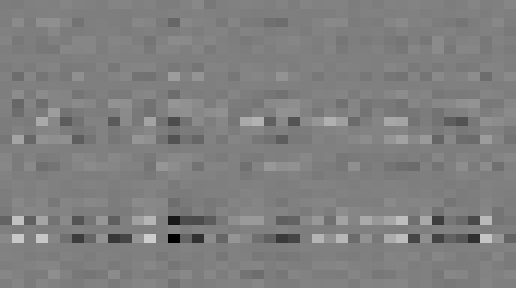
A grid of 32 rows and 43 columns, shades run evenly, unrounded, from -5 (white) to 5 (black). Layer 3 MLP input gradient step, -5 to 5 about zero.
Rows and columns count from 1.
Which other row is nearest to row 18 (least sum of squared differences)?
5
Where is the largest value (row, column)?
27, 15
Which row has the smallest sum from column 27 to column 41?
25
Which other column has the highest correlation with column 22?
21
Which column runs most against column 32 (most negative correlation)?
1
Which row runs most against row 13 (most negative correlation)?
23
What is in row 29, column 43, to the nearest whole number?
0
